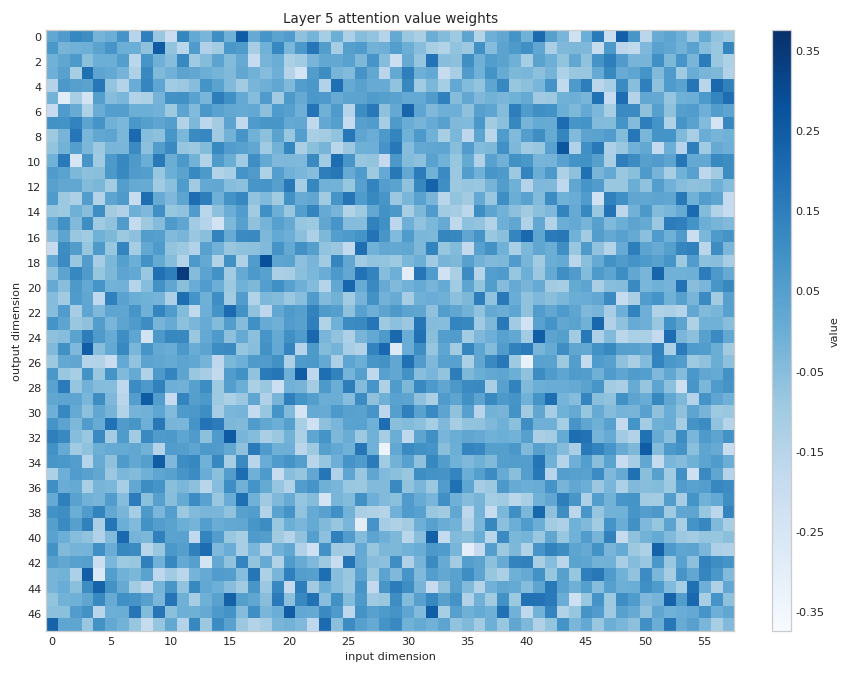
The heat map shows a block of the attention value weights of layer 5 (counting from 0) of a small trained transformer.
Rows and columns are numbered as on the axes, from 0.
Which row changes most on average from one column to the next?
45
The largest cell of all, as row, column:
19, 11
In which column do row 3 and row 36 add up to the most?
8
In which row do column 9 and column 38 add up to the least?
43
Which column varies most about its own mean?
22
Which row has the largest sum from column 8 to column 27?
13
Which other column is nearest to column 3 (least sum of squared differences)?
5
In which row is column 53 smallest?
28
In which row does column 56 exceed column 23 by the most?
4
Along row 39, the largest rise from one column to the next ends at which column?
27
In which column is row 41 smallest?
35
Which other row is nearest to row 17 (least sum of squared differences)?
6
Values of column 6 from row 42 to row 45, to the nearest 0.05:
-0.1 0 0 0.1
